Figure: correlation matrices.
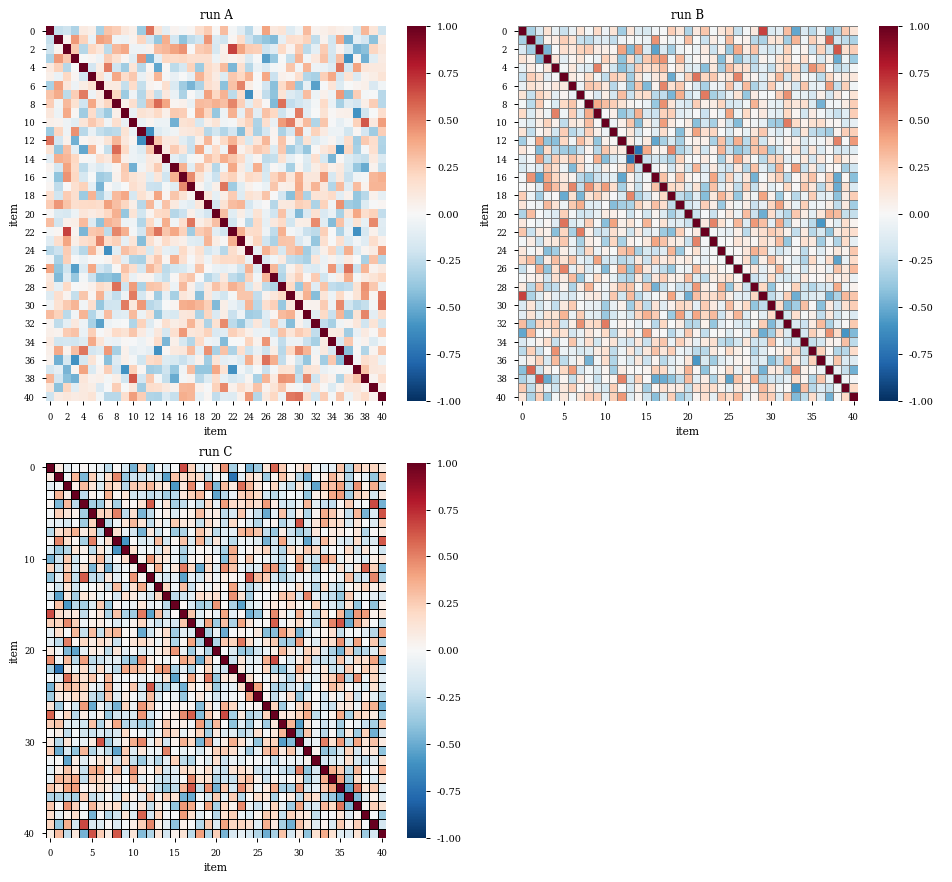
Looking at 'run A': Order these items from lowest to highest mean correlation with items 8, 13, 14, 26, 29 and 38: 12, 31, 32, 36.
32, 31, 36, 12
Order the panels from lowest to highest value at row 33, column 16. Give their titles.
run B, run C, run A
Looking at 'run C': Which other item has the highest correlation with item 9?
22
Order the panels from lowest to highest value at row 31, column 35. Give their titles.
run C, run B, run A
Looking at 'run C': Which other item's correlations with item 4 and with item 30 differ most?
6
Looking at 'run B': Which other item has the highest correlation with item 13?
18
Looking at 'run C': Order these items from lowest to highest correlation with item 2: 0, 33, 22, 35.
0, 22, 33, 35
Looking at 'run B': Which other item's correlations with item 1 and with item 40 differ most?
37
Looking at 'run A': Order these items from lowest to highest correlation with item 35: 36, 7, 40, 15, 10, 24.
36, 24, 10, 15, 40, 7
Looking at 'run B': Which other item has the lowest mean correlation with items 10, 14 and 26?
13
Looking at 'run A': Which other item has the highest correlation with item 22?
2
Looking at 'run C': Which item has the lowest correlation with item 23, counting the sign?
15
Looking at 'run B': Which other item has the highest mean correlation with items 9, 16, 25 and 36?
4
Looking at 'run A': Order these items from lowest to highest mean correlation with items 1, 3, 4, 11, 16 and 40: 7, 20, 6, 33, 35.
20, 6, 7, 33, 35
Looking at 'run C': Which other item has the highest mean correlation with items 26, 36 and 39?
4
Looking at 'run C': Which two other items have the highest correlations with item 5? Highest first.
40, 8
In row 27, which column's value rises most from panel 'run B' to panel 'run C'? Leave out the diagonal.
21
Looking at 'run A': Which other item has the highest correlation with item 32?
21
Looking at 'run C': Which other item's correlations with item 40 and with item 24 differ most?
12
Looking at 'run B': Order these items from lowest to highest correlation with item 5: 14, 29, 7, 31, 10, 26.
10, 29, 7, 14, 31, 26
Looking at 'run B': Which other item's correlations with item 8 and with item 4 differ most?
36
